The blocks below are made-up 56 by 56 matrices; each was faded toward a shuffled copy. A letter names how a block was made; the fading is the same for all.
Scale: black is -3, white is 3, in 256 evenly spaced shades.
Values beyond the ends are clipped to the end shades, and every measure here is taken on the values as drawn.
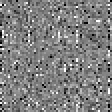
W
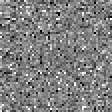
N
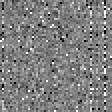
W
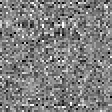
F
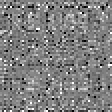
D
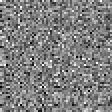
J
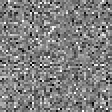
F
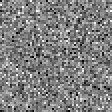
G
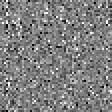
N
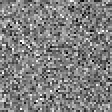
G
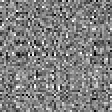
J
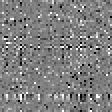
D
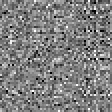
J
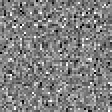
N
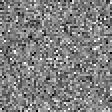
G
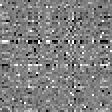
D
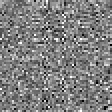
J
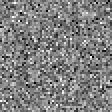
G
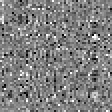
W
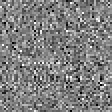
J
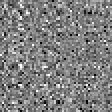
F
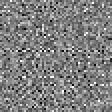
F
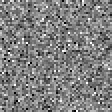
G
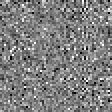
J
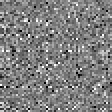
F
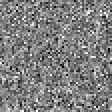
G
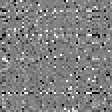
D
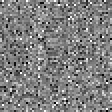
N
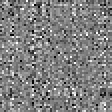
W
